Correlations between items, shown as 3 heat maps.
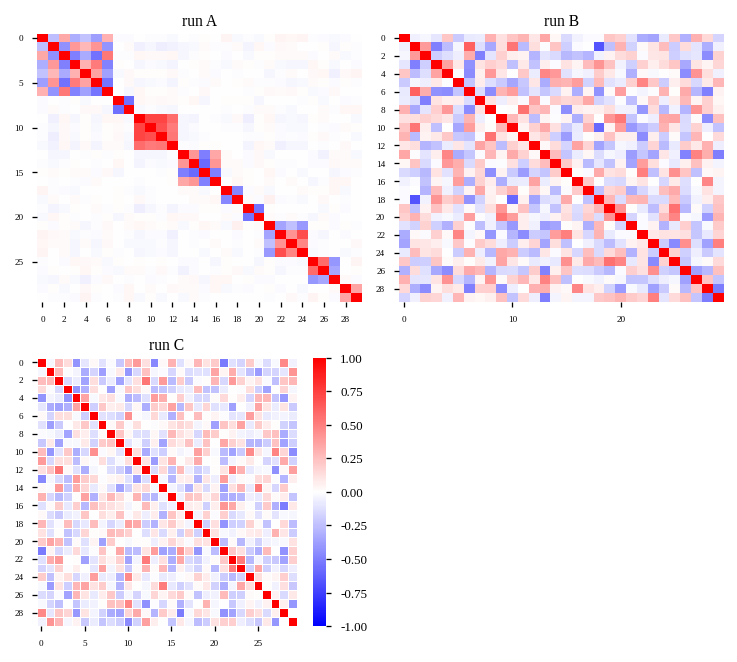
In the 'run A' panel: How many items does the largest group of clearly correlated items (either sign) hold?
7
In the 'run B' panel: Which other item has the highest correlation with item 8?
11
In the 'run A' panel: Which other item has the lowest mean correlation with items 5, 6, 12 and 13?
15
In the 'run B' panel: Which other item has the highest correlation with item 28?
16
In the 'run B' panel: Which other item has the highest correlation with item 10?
1
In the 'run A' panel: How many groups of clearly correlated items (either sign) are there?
9
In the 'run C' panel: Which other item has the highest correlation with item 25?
14
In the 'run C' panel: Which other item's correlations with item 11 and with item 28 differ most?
16
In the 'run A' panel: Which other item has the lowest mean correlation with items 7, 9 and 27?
8
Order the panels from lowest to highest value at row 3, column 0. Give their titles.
run A, run B, run C
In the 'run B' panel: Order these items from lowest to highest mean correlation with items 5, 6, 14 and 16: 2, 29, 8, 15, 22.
8, 2, 29, 15, 22
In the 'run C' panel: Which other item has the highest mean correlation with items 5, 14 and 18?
25
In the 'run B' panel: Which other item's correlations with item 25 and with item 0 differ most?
15
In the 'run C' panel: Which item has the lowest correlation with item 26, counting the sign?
3
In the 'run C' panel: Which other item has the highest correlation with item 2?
12
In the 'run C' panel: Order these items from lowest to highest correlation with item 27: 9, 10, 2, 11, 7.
2, 11, 7, 9, 10
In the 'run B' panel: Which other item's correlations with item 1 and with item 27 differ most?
6
